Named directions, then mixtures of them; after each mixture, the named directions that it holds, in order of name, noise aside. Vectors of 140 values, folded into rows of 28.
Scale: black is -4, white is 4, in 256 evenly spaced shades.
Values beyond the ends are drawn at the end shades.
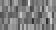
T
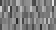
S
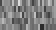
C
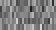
S, T.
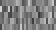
S, T.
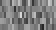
C, T.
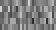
S, T.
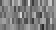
C, T.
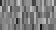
C, S.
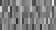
S.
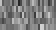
C.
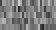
C.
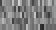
C.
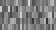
S, T.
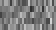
S, T.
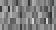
S, T.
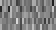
S.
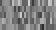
C, T.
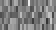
T.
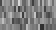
C.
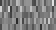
S.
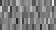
S.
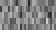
S, T.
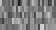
C.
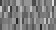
S.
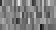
C, S.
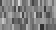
C.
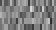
S, T.
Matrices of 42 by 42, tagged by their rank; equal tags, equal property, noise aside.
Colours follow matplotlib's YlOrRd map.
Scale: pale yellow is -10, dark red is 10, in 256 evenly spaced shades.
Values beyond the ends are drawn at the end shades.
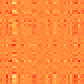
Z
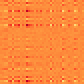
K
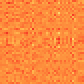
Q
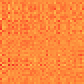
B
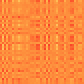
K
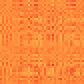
B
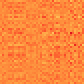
B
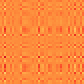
K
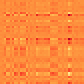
K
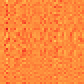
Q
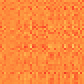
B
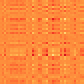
K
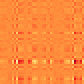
K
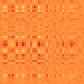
K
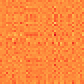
B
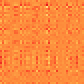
Z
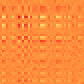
K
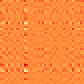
Z
